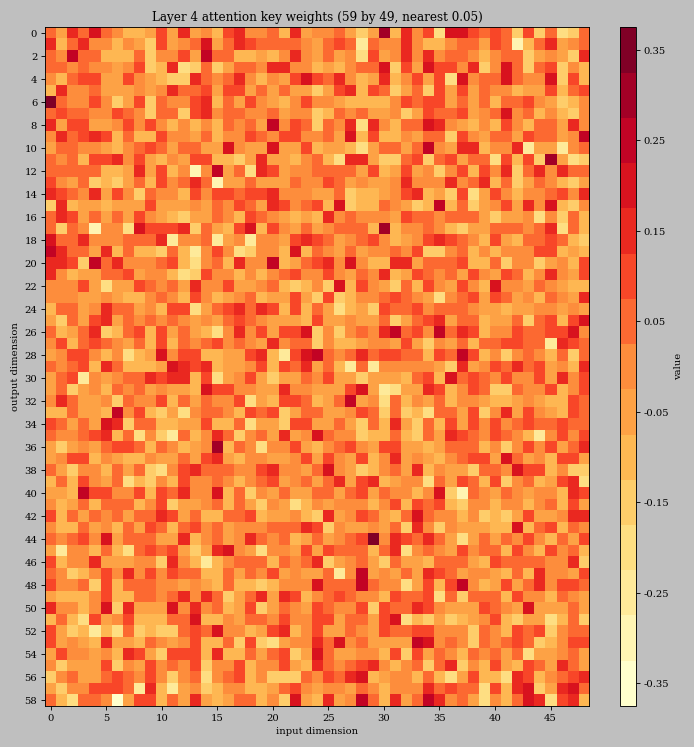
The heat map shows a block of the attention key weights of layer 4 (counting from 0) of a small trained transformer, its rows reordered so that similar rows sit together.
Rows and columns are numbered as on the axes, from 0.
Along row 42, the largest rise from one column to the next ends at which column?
25
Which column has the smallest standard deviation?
16
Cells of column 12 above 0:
25
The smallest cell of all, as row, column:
58, 6
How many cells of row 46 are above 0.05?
6
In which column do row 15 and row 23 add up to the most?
45
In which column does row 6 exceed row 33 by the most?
0
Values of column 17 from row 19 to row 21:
-0.2 0.15 -0.1
